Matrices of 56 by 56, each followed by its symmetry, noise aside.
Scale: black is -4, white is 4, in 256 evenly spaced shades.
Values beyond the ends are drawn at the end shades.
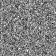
mirrored top to bottom.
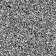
same after a half turn.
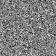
antisymmetric.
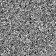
symmetric.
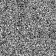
symmetric across the other diagonal.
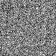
symmetric.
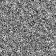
symmetric across the other diagonal.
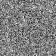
symmetric.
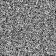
same after a half turn.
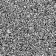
antisymmetric.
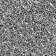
symmetric across the other diagonal.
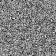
symmetric.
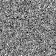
no symmetry.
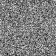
same after a half turn.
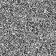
no symmetry.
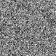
no symmetry.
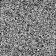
same after a half turn.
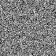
same after a half turn.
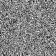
same after a half turn.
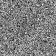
symmetric.
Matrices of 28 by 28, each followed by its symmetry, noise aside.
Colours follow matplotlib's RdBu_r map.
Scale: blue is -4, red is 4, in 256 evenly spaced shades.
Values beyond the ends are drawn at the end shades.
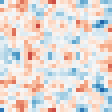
mirrored top to bottom.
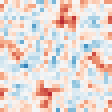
same after a half turn.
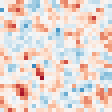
symmetric across the other diagonal.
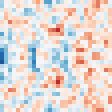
mirrored top to bottom.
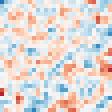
symmetric.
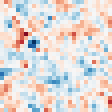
no symmetry.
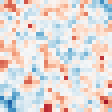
symmetric across the other diagonal.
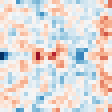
mirrored top to bottom.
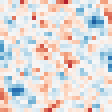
same after a half turn.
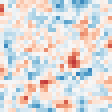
no symmetry.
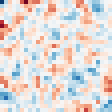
symmetric.
